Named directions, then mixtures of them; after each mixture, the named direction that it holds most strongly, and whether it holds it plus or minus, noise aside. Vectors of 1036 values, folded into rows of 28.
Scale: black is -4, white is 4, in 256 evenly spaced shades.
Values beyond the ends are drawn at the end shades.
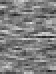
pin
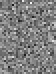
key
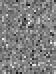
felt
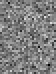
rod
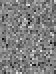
felt, minus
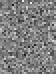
key, plus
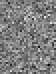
rod, plus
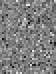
felt, minus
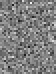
key, plus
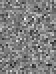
rod, plus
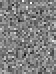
key, plus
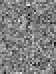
felt, minus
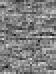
pin, minus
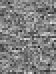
rod, plus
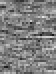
pin, minus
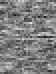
pin, plus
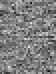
key, minus
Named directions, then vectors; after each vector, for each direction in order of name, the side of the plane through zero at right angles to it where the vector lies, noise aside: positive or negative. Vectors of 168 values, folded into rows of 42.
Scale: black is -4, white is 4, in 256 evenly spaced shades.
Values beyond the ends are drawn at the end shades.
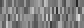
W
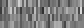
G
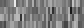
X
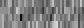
positive, negative, positive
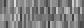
positive, negative, positive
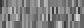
positive, positive, positive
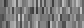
positive, negative, positive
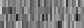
negative, negative, negative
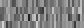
positive, negative, negative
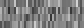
negative, negative, positive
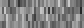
negative, positive, positive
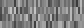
positive, positive, negative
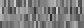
negative, negative, positive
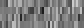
positive, negative, positive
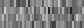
negative, positive, positive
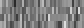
negative, negative, negative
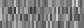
negative, negative, positive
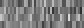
negative, positive, positive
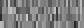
positive, positive, negative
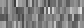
positive, negative, negative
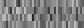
negative, negative, positive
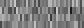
negative, negative, positive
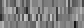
positive, positive, negative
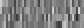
negative, negative, negative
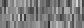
positive, negative, positive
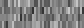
positive, negative, positive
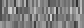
positive, positive, negative
